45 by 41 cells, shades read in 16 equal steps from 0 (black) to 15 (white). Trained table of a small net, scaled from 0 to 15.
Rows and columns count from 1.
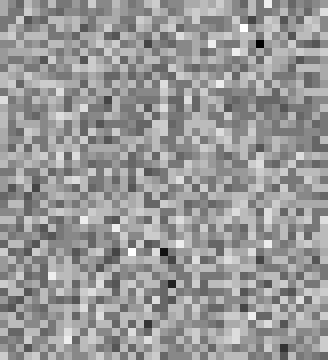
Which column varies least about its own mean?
16
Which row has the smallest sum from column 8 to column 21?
10
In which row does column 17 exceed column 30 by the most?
32
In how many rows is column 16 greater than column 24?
18
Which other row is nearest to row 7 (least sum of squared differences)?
26
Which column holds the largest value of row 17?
28
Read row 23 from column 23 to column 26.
13 7 11 8
